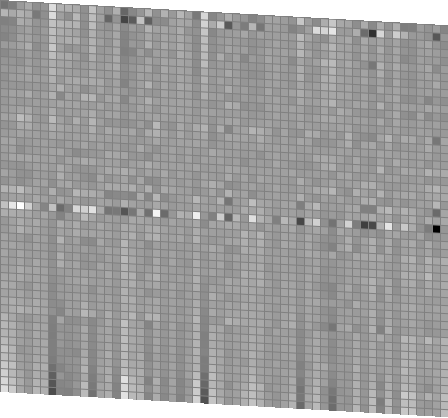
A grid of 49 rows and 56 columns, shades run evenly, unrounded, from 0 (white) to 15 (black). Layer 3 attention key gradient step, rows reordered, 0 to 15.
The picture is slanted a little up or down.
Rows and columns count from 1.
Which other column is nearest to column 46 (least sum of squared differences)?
21
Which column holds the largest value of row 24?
55
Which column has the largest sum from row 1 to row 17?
16
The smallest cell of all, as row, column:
26, 3
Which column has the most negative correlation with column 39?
35
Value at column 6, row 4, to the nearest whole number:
6
